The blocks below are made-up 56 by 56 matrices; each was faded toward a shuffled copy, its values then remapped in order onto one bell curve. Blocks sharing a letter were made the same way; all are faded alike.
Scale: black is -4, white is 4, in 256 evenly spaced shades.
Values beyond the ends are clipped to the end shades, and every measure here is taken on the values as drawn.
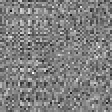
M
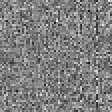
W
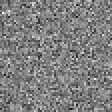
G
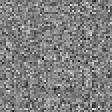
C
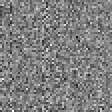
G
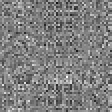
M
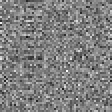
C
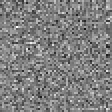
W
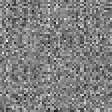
M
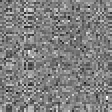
M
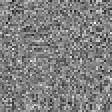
C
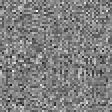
C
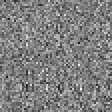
W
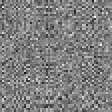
M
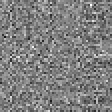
C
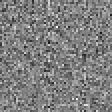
G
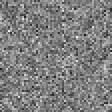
G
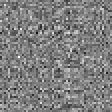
M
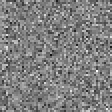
G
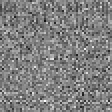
C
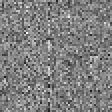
G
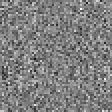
W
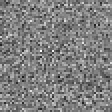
C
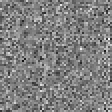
W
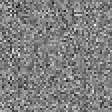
W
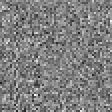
C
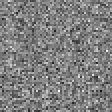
C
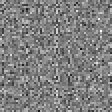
W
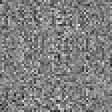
W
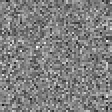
G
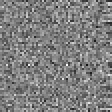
C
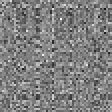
M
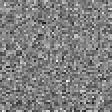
C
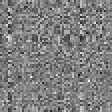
M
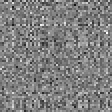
M
